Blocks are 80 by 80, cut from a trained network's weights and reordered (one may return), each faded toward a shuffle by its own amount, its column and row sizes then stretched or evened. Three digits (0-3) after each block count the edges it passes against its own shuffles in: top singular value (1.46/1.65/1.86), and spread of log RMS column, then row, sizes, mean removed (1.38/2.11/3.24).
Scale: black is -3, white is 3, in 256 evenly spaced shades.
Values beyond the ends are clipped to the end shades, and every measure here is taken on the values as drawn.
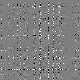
3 3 2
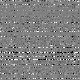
3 1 3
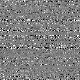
0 0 3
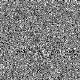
0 0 1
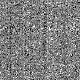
0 1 1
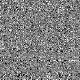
0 1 2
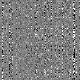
1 3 1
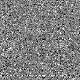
2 1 1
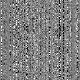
2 3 0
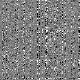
1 3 1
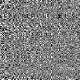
3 2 2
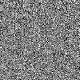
1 1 0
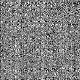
1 0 2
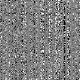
2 3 1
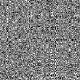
3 2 1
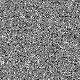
0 0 1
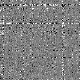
2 2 2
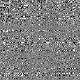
1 2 3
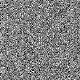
1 2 0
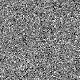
0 1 0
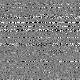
2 0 3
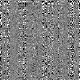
3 3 1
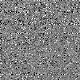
0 1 2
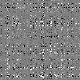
0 3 3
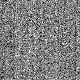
0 0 1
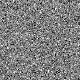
1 1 0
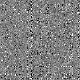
1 2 1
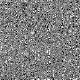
1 2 0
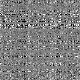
1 1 3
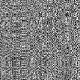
3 2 0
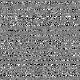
0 1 3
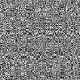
3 1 2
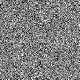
1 1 0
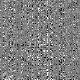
0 3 1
